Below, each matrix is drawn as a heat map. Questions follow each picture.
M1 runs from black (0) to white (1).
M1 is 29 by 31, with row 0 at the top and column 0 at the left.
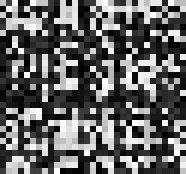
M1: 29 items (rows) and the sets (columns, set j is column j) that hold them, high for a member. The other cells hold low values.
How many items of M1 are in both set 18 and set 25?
9
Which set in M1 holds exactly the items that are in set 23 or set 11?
24
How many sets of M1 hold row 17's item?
1
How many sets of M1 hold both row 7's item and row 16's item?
0
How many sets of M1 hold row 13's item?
11
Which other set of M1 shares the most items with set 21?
10
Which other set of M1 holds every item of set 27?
17
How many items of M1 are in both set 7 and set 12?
7
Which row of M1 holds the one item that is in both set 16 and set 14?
21
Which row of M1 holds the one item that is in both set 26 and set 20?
23
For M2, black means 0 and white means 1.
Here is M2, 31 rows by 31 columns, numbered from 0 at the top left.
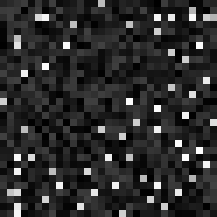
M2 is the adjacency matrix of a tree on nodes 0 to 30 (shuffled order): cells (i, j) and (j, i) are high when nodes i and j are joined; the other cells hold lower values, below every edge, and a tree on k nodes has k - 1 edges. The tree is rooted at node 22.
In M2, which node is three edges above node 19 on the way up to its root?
2
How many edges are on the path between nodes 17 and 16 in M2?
5
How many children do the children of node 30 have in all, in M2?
1
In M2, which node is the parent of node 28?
6
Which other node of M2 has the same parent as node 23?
11
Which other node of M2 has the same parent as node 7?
12
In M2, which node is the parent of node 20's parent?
27
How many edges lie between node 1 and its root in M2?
3
